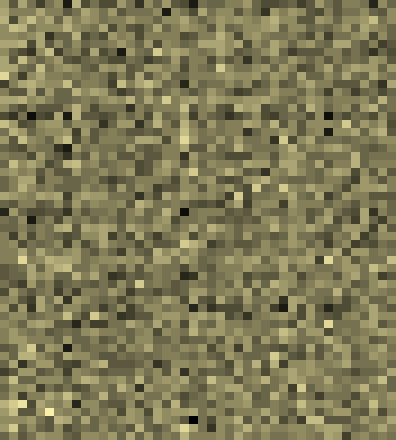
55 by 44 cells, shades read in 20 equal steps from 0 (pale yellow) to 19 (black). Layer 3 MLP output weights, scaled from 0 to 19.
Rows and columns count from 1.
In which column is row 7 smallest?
18
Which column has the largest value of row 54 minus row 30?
24
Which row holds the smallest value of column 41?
49
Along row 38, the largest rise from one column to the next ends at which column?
8
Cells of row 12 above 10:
19
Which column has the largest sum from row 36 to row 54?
9
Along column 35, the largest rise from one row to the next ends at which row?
15
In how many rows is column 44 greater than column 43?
29
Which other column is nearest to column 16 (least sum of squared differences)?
44
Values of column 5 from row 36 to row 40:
11 10 6 6 10
